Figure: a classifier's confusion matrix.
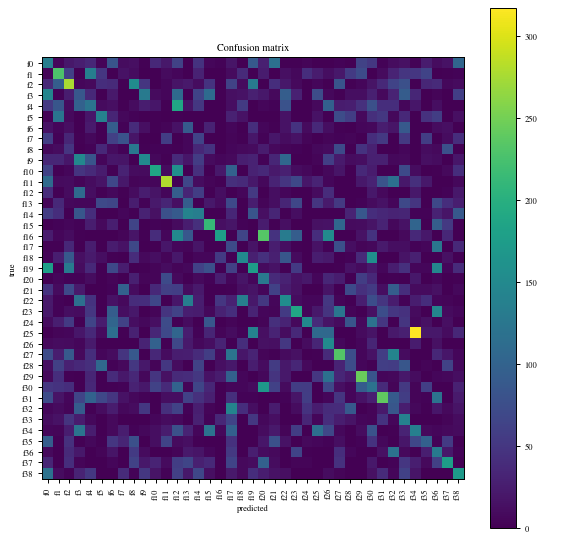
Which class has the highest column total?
f12
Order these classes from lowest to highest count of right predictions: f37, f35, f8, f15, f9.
f35, f8, f9, f37, f15
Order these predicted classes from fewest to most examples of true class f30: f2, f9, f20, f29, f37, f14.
f37, f9, f2, f14, f29, f20
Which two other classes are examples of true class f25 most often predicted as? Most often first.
f34, f19
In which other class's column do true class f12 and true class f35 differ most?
f3
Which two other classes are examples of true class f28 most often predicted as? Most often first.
f5, f33
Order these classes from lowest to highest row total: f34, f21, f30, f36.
f36, f21, f34, f30
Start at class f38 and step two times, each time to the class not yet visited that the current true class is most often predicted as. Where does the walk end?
f21
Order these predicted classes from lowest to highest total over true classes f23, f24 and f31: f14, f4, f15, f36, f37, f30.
f37, f14, f15, f30, f4, f36
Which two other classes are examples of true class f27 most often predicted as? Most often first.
f32, f17
